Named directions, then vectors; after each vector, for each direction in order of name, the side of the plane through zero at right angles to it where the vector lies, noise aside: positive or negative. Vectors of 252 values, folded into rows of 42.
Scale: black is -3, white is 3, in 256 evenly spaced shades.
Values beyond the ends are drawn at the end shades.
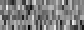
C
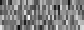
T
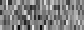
positive, positive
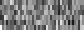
negative, positive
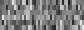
negative, positive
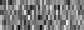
positive, positive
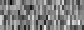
positive, positive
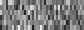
negative, negative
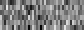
positive, positive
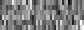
negative, positive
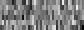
positive, negative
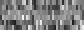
negative, positive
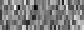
negative, positive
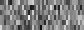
positive, positive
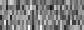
negative, negative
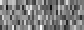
negative, negative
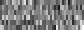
negative, positive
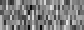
positive, positive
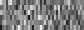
negative, negative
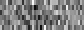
positive, positive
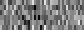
positive, positive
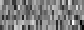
positive, negative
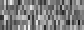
negative, negative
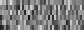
negative, negative
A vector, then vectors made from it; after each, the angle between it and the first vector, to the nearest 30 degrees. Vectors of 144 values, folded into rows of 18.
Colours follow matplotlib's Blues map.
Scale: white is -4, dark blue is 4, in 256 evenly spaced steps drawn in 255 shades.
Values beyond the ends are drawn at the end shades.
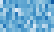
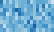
150 degrees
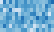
30 degrees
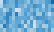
30 degrees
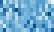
150 degrees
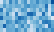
60 degrees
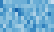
150 degrees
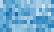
60 degrees
